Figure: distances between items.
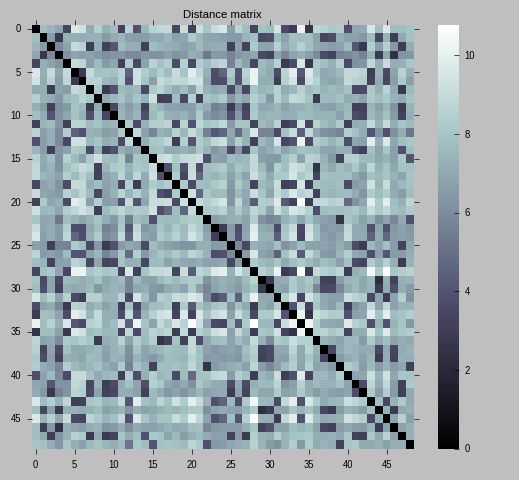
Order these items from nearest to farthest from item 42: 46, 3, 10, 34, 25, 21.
25, 10, 3, 46, 21, 34
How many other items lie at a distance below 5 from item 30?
7
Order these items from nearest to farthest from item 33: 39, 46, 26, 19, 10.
10, 46, 39, 26, 19
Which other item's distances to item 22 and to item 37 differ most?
39
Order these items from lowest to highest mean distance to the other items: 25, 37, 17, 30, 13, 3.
3, 25, 30, 37, 13, 17
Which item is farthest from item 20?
34
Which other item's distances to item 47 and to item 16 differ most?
7
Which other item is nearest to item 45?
31
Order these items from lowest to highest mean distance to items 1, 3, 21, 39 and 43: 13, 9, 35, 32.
9, 32, 13, 35
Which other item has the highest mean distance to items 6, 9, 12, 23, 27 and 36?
28
